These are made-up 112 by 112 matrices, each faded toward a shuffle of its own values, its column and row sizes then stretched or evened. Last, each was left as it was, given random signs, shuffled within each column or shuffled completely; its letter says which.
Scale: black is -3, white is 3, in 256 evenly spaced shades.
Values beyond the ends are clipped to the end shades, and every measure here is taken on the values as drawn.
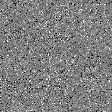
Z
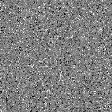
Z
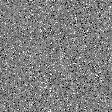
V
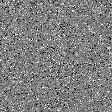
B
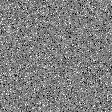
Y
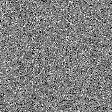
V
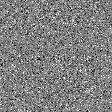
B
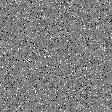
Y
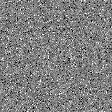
Z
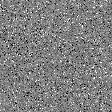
V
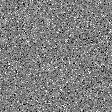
Y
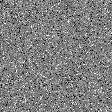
Y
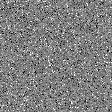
Y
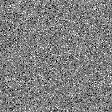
Z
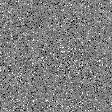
B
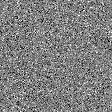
Y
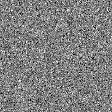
B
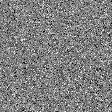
V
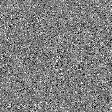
B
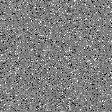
Z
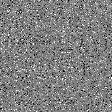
Z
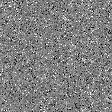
V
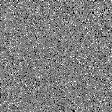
Z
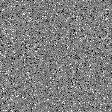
B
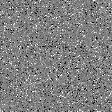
B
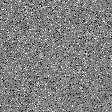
Y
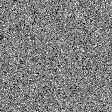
Y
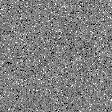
Z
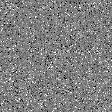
B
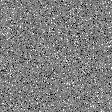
Y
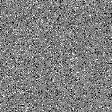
Z
